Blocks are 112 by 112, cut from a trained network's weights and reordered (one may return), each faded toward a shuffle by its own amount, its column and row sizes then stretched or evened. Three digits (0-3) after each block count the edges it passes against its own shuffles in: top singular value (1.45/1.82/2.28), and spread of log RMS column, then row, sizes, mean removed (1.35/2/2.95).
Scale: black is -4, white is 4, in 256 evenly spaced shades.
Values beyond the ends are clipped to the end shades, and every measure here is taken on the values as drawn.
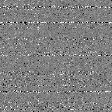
1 1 3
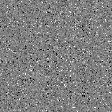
1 1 1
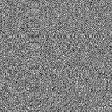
3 0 1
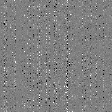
1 3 1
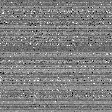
3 0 2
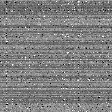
3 1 1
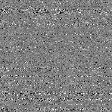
0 0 3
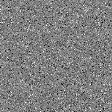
0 1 1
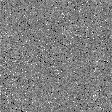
0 0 0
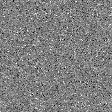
0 0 1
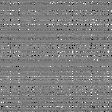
3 2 3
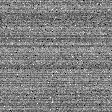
3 0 0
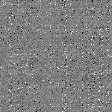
0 2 0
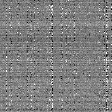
3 3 0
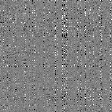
1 3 2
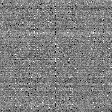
2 2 0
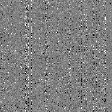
1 3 1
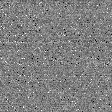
0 0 1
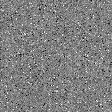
0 0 0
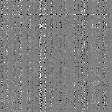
2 3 2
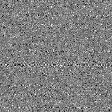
2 0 2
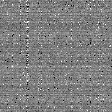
2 2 1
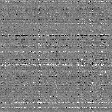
3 2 3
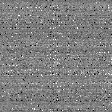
1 1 2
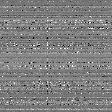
3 1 3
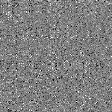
2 1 1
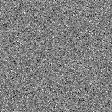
1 0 0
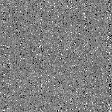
1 2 0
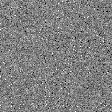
1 1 0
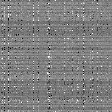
3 3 1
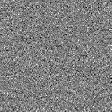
2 1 1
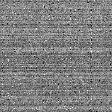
3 2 0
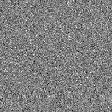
2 0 0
